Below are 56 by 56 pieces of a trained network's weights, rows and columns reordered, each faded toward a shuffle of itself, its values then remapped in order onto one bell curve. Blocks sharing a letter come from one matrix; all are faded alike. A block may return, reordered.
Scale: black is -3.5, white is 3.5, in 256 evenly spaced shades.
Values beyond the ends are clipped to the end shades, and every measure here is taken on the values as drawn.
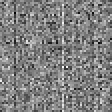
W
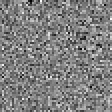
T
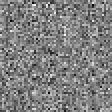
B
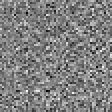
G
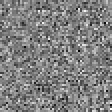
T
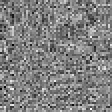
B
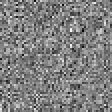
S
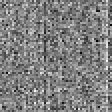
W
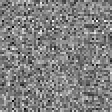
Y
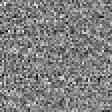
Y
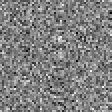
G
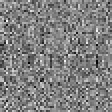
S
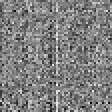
W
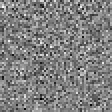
B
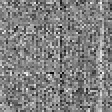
W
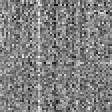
W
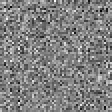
T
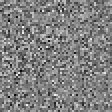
S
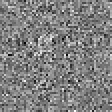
T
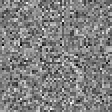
G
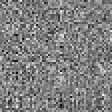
B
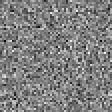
Y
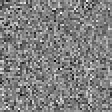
T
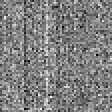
W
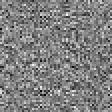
B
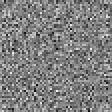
G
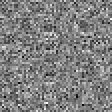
G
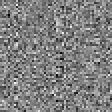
S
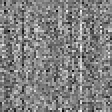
W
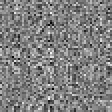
S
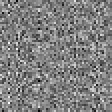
S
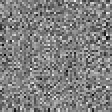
B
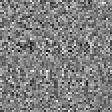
Y
